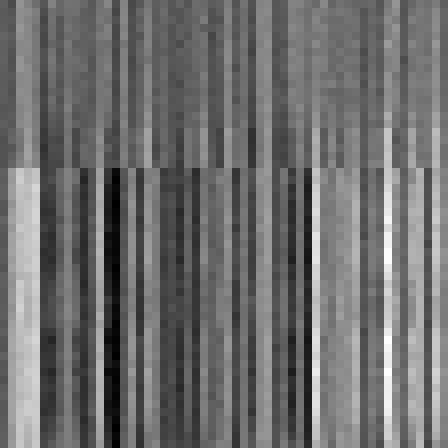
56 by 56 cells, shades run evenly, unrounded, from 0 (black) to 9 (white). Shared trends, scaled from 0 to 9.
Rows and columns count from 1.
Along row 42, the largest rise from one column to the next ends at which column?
40
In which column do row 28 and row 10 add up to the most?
49
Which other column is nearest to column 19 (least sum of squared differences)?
29
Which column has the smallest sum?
15
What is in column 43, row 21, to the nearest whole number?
3
